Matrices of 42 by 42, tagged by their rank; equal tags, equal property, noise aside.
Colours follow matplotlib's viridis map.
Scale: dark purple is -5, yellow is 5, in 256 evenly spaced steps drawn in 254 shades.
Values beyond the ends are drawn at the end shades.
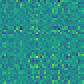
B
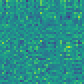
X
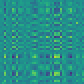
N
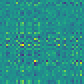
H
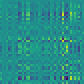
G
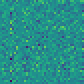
X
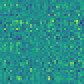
X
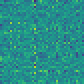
X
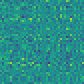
B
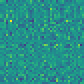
X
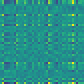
N
